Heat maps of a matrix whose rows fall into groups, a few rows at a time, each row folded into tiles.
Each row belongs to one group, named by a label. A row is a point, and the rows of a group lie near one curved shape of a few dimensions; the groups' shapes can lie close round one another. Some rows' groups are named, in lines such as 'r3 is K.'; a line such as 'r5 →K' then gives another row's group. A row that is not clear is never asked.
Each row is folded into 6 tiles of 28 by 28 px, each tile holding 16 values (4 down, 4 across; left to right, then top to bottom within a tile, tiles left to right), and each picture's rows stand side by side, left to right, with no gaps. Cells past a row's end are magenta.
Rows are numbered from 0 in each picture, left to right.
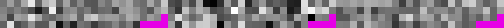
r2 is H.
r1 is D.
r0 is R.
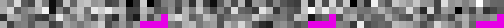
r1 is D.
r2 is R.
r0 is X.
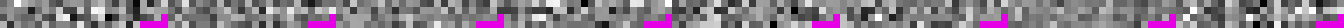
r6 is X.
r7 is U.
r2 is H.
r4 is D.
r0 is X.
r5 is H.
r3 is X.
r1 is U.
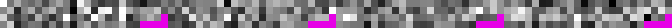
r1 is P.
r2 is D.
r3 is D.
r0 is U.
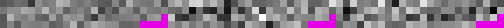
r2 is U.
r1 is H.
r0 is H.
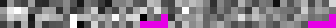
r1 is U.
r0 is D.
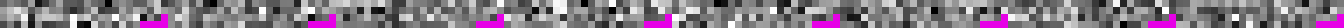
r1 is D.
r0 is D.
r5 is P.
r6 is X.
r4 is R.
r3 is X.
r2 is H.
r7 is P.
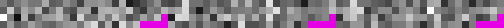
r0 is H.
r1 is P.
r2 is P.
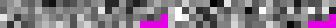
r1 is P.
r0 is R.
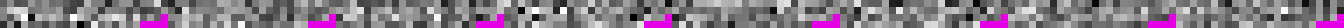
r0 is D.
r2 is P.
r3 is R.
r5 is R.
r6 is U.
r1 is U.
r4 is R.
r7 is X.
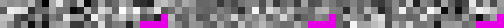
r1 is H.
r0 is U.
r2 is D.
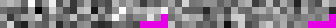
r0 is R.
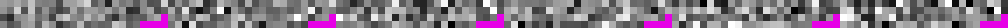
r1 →R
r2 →X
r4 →R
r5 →X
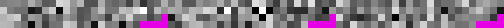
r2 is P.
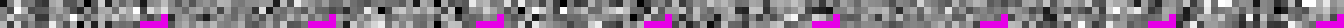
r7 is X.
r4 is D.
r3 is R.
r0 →U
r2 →D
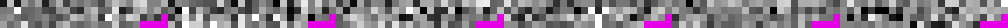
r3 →H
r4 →R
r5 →H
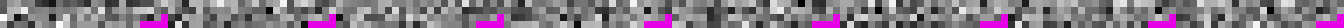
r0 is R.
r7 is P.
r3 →P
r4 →P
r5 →R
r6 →R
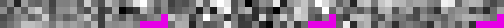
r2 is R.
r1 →X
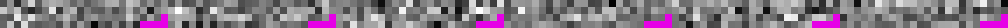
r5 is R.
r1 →D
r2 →D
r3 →U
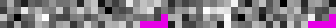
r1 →H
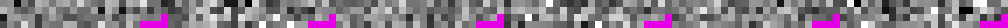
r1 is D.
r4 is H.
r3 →D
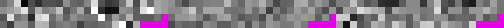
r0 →P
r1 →H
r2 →R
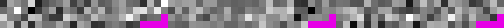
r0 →R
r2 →D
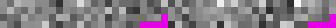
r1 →H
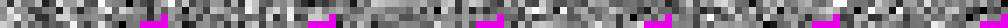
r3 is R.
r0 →P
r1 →U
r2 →R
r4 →X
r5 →R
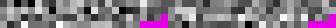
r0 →R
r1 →D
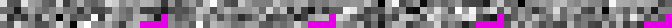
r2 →U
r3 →R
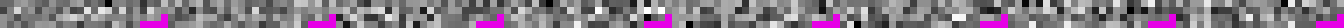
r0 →U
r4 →D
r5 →D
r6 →R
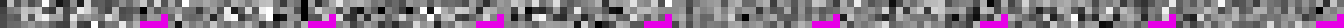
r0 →D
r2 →H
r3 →H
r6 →X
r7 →D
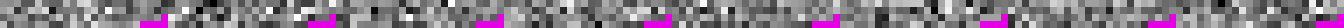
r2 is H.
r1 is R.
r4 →R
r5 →P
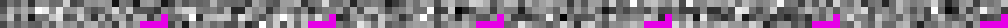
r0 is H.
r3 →P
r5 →P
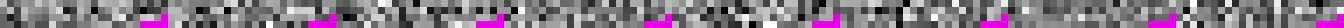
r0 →D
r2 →P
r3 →U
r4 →H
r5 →H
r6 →U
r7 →U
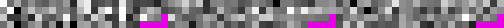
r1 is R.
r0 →U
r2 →R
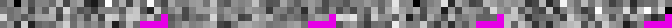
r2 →X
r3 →P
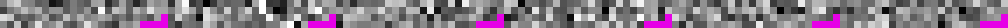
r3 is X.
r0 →R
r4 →P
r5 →D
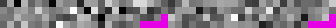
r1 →X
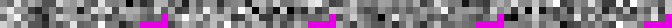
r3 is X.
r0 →P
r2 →P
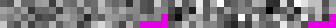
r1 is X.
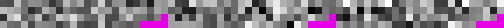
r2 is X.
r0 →P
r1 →P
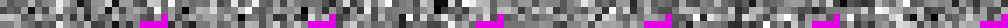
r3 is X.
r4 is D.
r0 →X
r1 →U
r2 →X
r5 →H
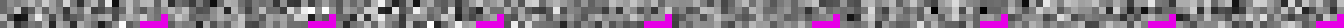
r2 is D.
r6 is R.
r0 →H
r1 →D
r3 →R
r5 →P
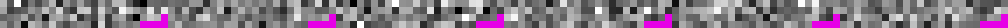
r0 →U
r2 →R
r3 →P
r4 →H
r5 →P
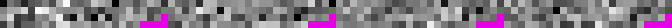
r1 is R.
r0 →H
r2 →H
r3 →H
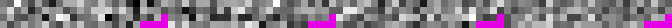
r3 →U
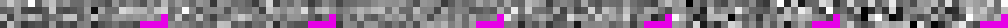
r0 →R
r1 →U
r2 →H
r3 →U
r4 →X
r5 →H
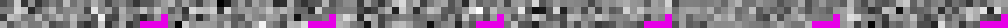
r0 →P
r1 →R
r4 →H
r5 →D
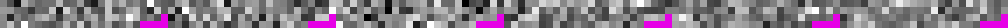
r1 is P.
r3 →R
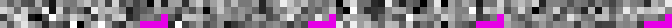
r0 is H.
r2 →U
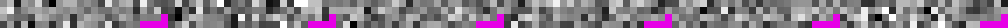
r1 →X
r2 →D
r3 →R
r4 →R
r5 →H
